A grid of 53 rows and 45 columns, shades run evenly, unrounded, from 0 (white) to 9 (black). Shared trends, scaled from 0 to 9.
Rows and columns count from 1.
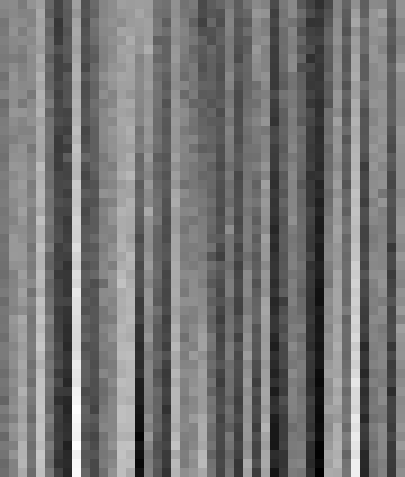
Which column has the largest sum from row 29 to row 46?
36
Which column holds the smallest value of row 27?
9
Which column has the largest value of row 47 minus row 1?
16
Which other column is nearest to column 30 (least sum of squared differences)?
3
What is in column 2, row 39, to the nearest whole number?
4
